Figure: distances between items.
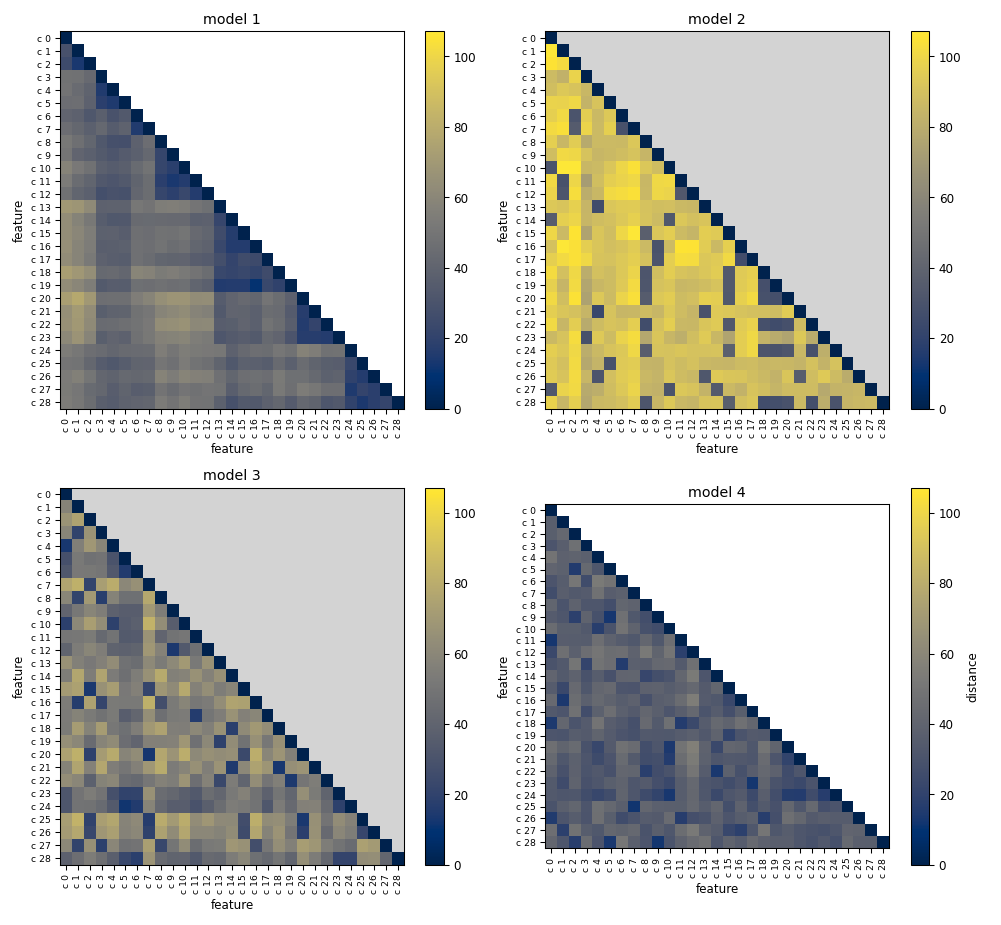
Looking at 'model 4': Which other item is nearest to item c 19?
c 15
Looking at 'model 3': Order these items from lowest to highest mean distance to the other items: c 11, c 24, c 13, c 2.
c 24, c 11, c 2, c 13
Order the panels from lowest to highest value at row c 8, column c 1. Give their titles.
model 3, model 4, model 1, model 2
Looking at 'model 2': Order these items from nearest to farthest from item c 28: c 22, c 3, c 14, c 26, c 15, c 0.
c 22, c 15, c 3, c 26, c 14, c 0
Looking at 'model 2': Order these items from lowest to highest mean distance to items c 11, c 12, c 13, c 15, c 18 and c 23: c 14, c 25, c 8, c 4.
c 8, c 4, c 25, c 14
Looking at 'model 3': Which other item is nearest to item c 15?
c 2
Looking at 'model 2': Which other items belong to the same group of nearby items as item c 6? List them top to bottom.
c 2, c 7
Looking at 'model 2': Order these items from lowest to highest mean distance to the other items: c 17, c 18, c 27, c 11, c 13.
c 18, c 27, c 13, c 11, c 17
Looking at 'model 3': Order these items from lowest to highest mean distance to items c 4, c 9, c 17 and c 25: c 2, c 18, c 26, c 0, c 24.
c 24, c 0, c 2, c 26, c 18
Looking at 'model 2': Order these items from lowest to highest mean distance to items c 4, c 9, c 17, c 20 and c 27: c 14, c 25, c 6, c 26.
c 26, c 14, c 25, c 6
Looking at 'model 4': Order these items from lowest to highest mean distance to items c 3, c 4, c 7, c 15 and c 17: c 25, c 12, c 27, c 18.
c 25, c 27, c 18, c 12
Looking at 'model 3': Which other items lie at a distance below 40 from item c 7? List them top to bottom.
c 2, c 15, c 20, c 25, c 26
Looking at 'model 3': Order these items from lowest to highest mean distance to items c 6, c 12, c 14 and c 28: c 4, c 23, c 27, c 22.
c 23, c 4, c 22, c 27
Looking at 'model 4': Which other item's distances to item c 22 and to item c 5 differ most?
c 2
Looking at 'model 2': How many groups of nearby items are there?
8
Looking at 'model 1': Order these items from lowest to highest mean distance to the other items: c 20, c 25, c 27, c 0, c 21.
c 25, c 27, c 21, c 20, c 0
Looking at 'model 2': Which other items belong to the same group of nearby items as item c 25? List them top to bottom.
c 5
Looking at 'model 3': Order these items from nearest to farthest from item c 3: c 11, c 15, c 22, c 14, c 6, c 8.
c 8, c 11, c 6, c 22, c 15, c 14
